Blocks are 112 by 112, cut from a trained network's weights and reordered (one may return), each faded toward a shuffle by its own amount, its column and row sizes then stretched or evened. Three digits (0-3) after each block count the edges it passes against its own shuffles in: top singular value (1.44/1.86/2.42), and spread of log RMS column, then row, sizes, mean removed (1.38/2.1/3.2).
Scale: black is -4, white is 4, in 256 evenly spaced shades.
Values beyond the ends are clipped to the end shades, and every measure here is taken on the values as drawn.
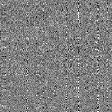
2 2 1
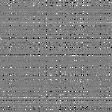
2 2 3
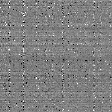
2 2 1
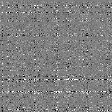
1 2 3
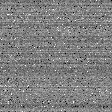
2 0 1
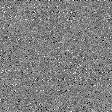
0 0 2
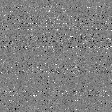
0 0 2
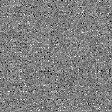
1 1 2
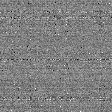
1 1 2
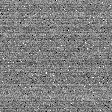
2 0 0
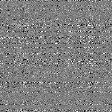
0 2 3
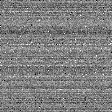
3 1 2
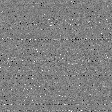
0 0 2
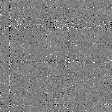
1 2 2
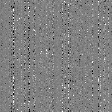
1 3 0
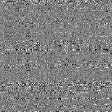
2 1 3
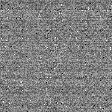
1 2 1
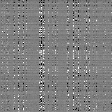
3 3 1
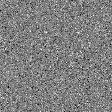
0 1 0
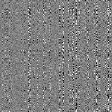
2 3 1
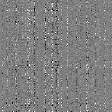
2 3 1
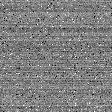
2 0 0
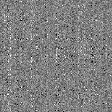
1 2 1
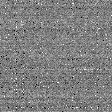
1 1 1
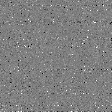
0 1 2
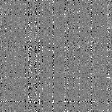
1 3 2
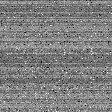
3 0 0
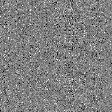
1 2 0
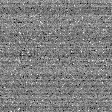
2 0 0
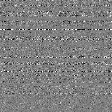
2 1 3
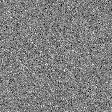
0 0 0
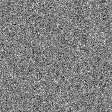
0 0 0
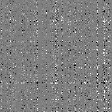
1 3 2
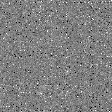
0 1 1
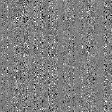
0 3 1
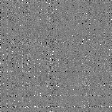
0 2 2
